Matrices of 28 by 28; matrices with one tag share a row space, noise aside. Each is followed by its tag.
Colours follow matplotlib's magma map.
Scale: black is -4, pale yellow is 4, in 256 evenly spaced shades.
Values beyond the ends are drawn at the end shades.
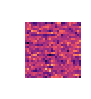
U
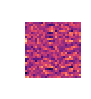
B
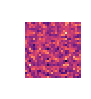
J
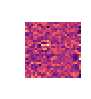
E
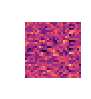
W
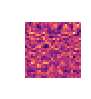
J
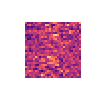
W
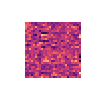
E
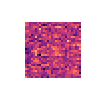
E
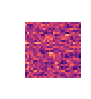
B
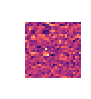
J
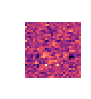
W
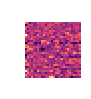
B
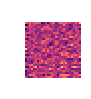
B
